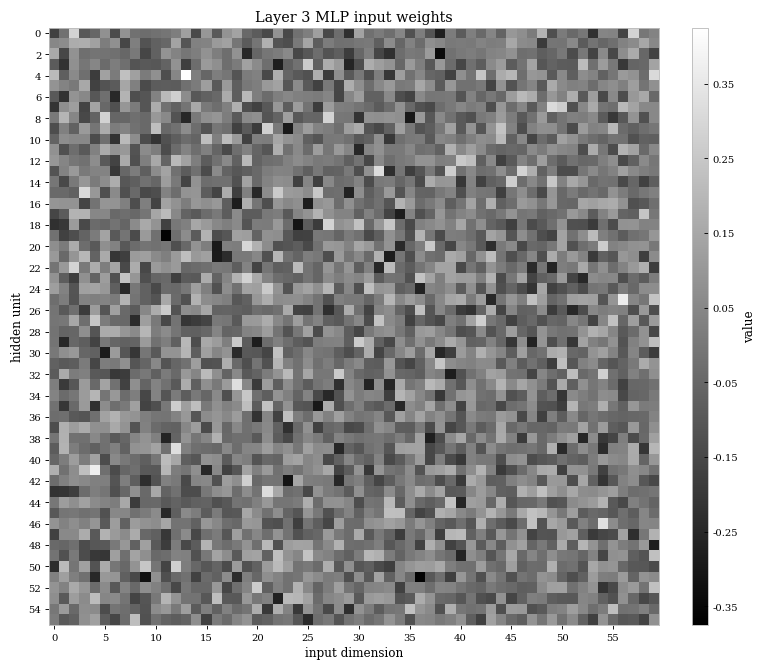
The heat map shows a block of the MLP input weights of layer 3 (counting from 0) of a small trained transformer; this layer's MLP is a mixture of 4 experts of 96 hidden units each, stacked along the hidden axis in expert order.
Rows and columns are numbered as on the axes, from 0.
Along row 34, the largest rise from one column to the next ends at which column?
34
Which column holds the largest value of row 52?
20
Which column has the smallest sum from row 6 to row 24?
35
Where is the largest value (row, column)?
4, 13
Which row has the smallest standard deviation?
1
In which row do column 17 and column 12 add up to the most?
6
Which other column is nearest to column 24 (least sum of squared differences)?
41
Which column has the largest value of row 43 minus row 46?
21
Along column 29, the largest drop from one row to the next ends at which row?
54
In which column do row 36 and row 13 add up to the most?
32
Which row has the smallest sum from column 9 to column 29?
55
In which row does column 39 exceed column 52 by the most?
23
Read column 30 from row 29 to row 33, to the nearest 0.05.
0.25 -0.05 0.05 -0.05 0
